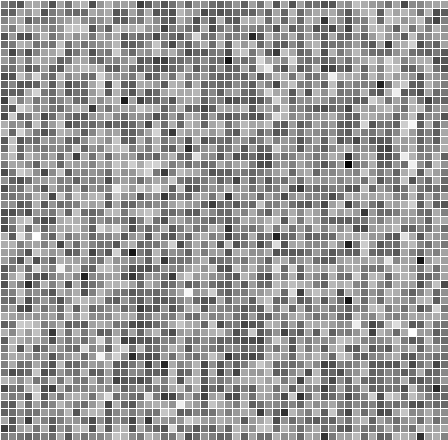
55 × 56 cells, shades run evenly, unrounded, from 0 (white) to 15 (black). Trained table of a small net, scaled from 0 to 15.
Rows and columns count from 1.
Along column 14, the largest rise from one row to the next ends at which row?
51
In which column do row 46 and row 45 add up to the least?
13
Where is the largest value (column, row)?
44, 21
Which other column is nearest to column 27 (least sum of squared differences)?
41
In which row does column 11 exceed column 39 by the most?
35
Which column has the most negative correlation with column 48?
22
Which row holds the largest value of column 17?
32
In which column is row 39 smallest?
55
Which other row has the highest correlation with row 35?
17
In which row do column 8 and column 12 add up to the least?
25
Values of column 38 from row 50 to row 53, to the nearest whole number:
12 9 6 7
